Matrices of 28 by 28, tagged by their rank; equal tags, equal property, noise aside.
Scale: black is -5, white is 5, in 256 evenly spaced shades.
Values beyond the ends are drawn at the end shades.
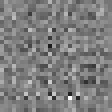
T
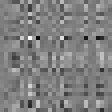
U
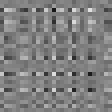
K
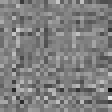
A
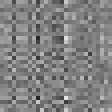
U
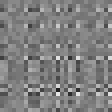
K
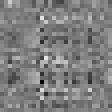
A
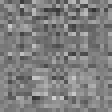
A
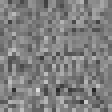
T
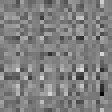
U
